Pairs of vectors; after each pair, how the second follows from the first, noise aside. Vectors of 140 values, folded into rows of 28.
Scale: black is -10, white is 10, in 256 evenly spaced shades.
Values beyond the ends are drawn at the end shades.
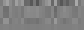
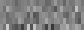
reversed, scaled up.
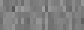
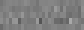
reversed, negated, partly zeroed.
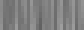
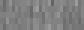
wrapped around, partly zeroed.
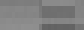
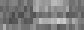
wrapped around, negated, scaled up.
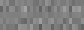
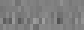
reversed, negated, partly zeroed.
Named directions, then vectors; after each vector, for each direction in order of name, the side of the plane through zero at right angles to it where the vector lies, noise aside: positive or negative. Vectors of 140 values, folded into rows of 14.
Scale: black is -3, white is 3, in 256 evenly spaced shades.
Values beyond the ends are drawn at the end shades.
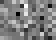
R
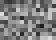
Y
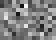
positive, positive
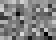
positive, negative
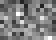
negative, positive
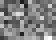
negative, positive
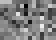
negative, negative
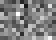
negative, positive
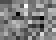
positive, positive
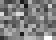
negative, positive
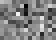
negative, negative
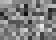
negative, negative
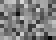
positive, negative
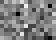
positive, negative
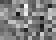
positive, positive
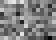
positive, negative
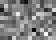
negative, positive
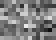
positive, positive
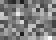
negative, positive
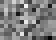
positive, negative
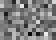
negative, positive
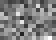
negative, positive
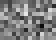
positive, positive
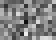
negative, positive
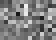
positive, positive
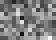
negative, positive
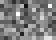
negative, positive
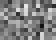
positive, positive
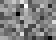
positive, negative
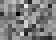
positive, negative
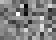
negative, negative
